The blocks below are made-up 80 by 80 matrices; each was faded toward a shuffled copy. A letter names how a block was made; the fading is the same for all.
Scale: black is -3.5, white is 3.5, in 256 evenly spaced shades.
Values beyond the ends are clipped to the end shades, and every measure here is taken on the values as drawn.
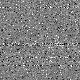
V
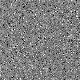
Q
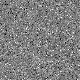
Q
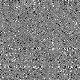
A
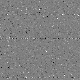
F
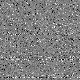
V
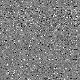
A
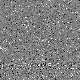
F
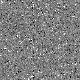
Q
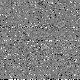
V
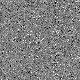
Q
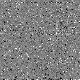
F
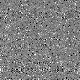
A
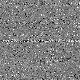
V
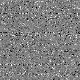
V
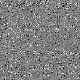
A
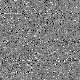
V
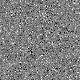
Q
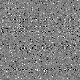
A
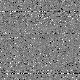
V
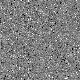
Q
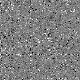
A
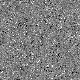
Q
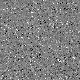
F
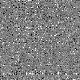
A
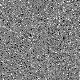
Q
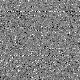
V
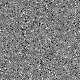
Q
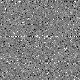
A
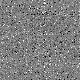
F
